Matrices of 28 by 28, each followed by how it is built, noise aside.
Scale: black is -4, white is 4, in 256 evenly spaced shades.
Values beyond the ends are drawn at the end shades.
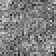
smooth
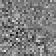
lower triangular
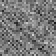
Toeplitz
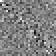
banded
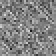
Toeplitz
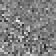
lower triangular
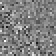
lower triangular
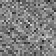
Toeplitz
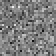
noise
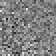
lower triangular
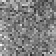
smooth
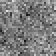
smooth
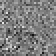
lower triangular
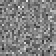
noise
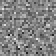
repeating columns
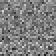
repeating columns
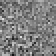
lower triangular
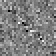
banded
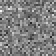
noise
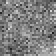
smooth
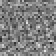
repeating columns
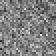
Toeplitz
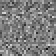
repeating columns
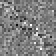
banded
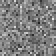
noise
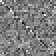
diagonal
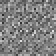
repeating columns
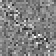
banded
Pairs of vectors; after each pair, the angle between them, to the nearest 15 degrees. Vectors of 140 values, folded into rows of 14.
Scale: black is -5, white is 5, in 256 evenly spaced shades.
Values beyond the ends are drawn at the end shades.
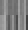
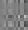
90 degrees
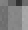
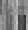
105 degrees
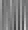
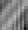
120 degrees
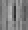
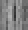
15 degrees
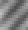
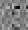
75 degrees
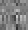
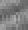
120 degrees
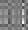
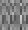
90 degrees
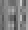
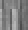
105 degrees
